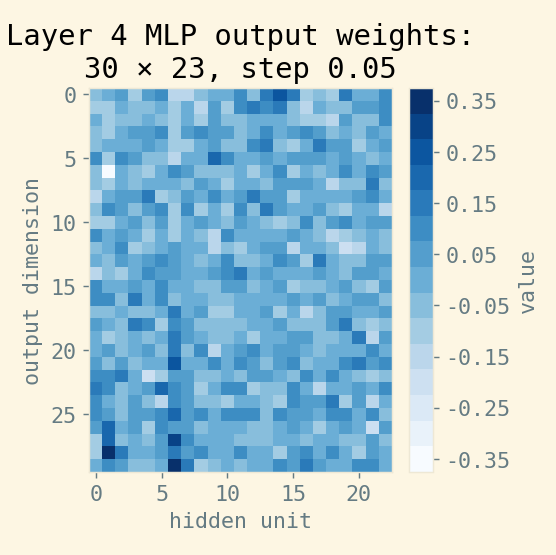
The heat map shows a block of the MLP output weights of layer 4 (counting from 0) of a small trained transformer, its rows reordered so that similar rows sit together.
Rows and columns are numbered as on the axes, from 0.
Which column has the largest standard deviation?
6
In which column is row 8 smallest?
0
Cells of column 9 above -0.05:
18
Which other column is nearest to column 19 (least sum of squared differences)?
22
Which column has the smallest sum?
8
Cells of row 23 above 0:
11
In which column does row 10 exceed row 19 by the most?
21
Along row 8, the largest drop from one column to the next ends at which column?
5
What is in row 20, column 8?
0.1
